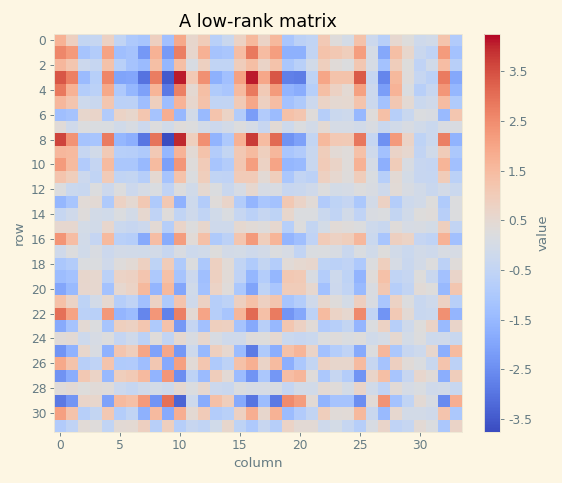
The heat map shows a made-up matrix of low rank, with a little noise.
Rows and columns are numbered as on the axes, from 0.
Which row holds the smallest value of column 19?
3
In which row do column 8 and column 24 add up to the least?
29
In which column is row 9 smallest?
9
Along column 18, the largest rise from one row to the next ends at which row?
30
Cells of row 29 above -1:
18
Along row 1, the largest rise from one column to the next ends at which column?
10
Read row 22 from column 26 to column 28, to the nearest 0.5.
-0.5 -2.5 1
